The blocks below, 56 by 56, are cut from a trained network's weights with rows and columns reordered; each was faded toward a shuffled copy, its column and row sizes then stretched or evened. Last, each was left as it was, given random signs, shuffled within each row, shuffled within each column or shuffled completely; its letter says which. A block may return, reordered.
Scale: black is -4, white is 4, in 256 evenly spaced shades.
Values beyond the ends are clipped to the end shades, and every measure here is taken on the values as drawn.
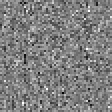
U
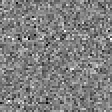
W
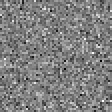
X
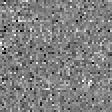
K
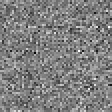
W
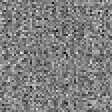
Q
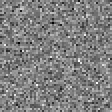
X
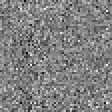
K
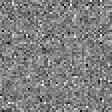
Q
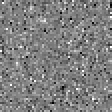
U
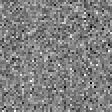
U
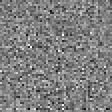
Q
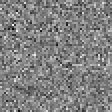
K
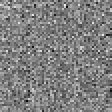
Q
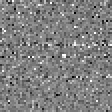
W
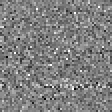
W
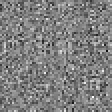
Q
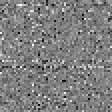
K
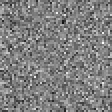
U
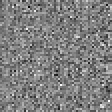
Q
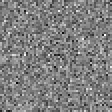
W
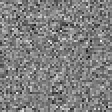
K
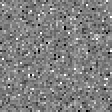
X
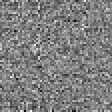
Q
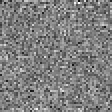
W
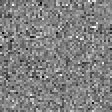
K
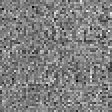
Q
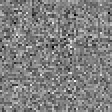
Q
